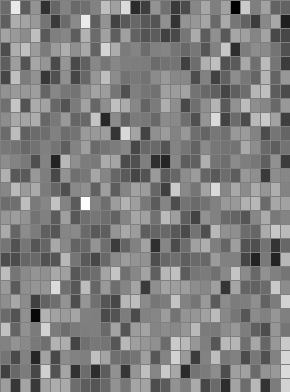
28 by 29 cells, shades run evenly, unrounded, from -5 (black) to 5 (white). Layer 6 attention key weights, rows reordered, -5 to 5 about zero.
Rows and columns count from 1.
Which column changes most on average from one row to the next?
13
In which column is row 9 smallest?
11
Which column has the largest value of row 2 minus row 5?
9
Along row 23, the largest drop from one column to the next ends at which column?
4
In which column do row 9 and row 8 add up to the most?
22
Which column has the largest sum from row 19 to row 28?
29
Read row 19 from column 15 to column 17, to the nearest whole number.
1 -2 -1
